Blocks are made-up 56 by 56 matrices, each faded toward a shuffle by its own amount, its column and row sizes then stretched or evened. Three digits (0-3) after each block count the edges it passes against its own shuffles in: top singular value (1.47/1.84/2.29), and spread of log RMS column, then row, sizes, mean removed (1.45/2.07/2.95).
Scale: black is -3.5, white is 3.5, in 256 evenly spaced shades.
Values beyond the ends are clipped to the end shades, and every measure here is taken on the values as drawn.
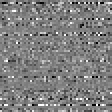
2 0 3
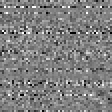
1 0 3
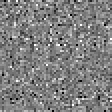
0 0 1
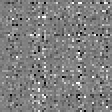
0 2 2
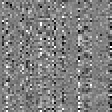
3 3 0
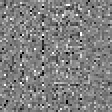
1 2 0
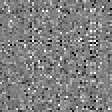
2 1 1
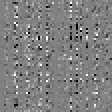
1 3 2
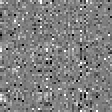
2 2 0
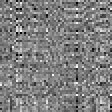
3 2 1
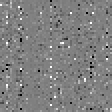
0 2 0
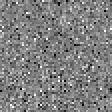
0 1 0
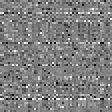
3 0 2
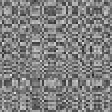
3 1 1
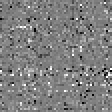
0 2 2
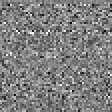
1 0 2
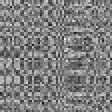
3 0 2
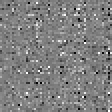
0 2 2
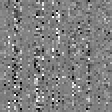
1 3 0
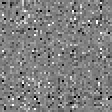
0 2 1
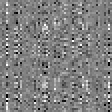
3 3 1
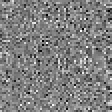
2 1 0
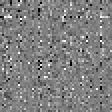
1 2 1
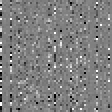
2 3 0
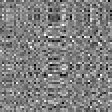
3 1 2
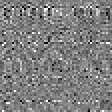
3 1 2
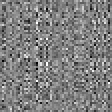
3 3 1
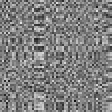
3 2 0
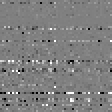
2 1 3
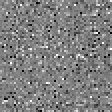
1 0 1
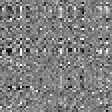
3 2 2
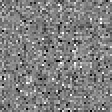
1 1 0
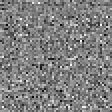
0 0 2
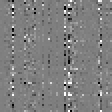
2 3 1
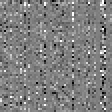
1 3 1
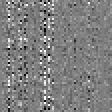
1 3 0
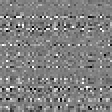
3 1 3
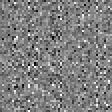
2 2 0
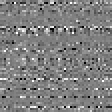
3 0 3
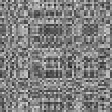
3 1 1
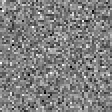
1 0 0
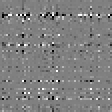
2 2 3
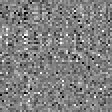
2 1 1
